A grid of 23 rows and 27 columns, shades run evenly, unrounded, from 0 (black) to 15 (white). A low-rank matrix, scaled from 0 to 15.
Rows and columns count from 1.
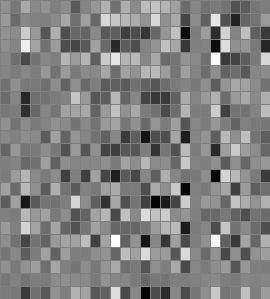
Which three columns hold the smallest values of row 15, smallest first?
19, 24, 15
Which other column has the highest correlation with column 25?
21
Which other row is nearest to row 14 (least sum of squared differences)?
4
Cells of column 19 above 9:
7
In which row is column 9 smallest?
14
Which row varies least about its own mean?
22
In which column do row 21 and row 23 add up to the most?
12
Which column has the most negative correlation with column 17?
8
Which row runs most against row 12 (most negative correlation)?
2
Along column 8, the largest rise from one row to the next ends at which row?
16
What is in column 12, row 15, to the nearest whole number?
10
